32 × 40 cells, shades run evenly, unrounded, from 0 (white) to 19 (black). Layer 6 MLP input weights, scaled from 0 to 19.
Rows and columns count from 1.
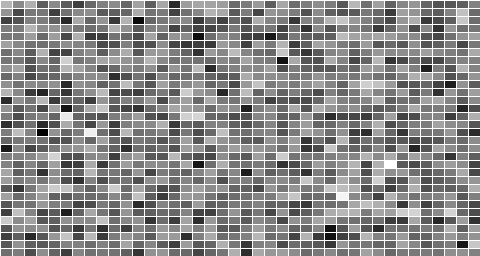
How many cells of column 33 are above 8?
25
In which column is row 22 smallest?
8
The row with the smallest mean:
24
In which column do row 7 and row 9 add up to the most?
26
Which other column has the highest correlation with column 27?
3
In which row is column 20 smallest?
7
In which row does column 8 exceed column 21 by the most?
13
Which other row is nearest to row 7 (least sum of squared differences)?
32
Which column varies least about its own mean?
20
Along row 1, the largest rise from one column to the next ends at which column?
15
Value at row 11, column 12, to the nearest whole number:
10
